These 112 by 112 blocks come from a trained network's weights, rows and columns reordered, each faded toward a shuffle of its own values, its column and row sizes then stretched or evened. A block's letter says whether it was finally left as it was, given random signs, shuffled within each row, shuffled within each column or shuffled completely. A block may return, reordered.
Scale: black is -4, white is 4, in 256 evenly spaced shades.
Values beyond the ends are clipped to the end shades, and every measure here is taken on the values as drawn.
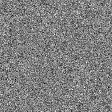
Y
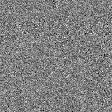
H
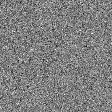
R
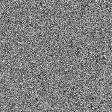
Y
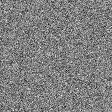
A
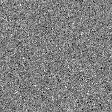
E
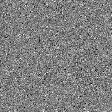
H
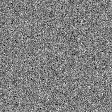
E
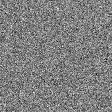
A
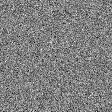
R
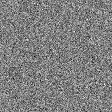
R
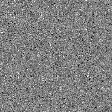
H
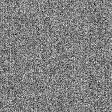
E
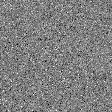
E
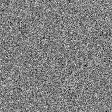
E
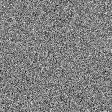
A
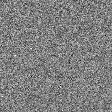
H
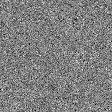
R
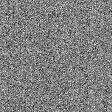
E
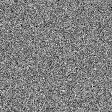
R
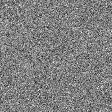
E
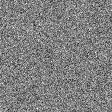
A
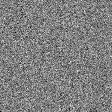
E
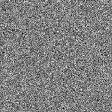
H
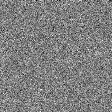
Y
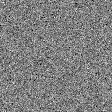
A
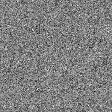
Y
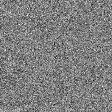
Y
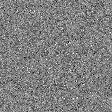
R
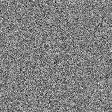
E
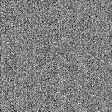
H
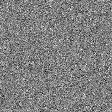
R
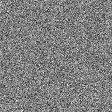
Y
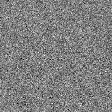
H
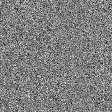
Y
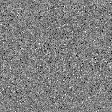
H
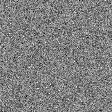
R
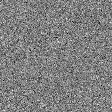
R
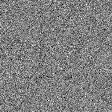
Y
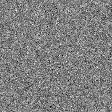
Y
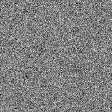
H
